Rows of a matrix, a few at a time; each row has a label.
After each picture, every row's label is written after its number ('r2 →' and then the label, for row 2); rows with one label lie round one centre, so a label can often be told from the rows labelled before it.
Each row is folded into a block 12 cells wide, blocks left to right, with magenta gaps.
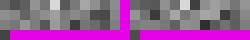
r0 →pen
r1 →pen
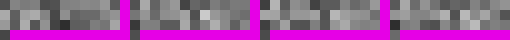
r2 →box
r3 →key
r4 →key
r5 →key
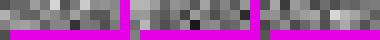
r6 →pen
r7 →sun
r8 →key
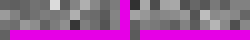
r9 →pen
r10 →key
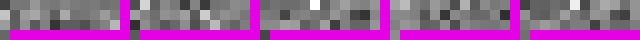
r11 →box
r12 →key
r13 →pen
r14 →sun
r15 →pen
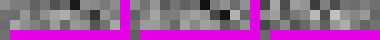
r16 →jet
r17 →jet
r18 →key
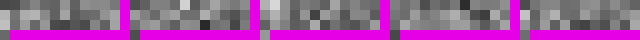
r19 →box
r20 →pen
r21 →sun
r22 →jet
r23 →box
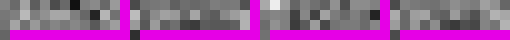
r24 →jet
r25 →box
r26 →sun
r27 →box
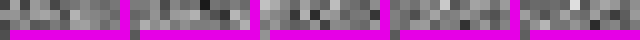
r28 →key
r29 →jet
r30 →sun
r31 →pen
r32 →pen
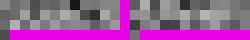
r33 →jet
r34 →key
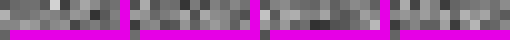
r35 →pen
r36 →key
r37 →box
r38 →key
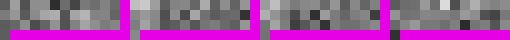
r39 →key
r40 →sun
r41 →sun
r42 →pen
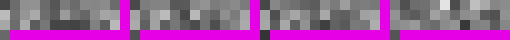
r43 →box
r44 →box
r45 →box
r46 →pen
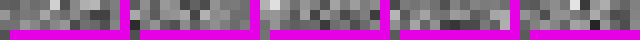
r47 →pen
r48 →key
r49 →sun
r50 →box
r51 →pen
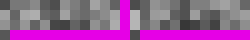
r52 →box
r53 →box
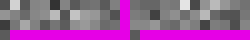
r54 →key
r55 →pen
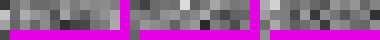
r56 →box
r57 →pen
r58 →sun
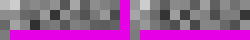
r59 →sun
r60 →sun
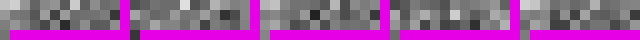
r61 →sun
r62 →pen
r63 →sun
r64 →box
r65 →sun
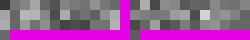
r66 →box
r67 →key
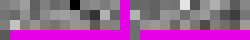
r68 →jet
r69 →pen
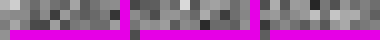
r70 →sun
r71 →pen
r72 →key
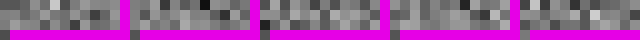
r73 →pen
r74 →jet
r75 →key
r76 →jet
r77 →key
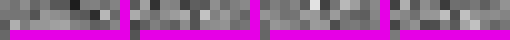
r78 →jet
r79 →key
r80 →pen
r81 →key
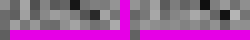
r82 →jet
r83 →jet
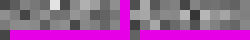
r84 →pen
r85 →key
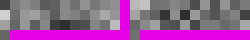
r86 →box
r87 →sun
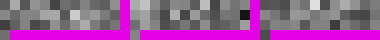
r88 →key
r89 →sun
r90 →pen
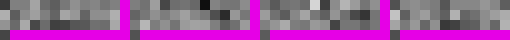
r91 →box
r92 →jet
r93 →pen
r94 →box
